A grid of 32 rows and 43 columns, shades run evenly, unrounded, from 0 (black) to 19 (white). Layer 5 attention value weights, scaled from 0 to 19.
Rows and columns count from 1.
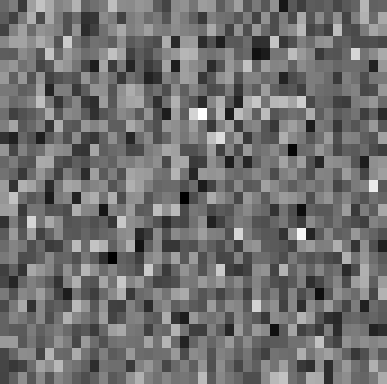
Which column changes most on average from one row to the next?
34
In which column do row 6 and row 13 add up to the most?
28
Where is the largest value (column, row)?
23, 10
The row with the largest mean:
5
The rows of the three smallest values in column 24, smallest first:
19, 6, 11
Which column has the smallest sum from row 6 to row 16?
38
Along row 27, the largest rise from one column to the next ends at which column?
22
